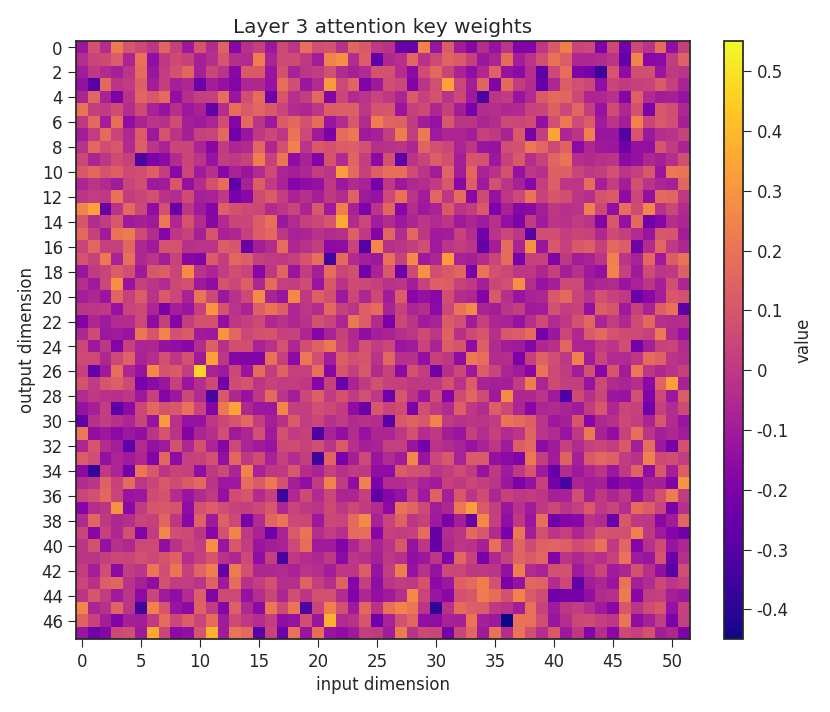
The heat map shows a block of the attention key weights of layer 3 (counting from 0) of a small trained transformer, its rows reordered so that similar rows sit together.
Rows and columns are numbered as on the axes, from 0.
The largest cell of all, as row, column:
26, 10
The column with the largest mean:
7
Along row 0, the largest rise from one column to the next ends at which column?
29
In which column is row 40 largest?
11
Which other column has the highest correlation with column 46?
13
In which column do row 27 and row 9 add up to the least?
5
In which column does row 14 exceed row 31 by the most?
22
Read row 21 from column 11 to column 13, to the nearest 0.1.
0.3 0.1 0
